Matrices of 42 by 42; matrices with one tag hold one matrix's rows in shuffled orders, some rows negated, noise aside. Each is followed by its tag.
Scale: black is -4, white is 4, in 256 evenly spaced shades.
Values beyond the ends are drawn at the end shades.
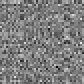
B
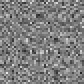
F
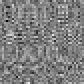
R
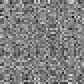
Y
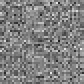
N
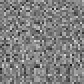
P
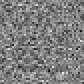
R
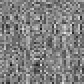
P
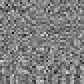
F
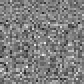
Y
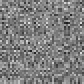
B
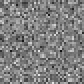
Y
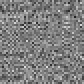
B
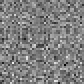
F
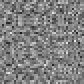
R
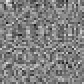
R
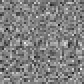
Y
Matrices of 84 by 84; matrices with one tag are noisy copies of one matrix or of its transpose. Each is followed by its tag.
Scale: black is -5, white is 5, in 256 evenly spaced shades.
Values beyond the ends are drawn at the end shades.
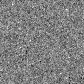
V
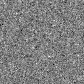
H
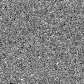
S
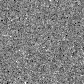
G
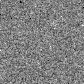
G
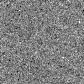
S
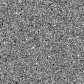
H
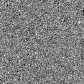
S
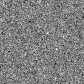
H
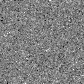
G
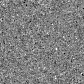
H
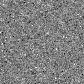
H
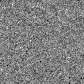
V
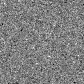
H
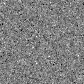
H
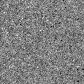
V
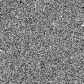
G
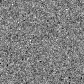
V
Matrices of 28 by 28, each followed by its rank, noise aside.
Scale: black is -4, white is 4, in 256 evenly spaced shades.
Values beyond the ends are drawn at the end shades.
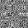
five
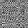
five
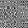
four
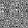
three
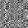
three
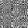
four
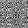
four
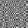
three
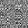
five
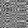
three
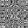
three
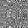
five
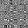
three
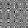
two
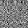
five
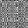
three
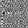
three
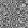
five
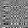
two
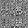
four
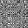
four
